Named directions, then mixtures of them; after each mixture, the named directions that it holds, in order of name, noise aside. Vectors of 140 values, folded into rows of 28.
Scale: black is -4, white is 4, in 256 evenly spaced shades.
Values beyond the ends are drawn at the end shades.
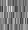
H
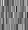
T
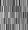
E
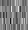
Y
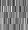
E, H, Y.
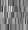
E, H.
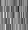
E, Y.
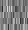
H.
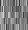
E.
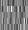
H, T, Y.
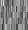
T.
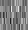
Y.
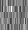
H, Y.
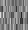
H, T, Y.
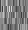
E, H.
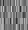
E, T, Y.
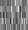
Y.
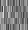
E, H.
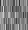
E.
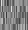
E, T, Y.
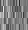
E, H, T.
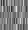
H, T.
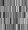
T, Y.
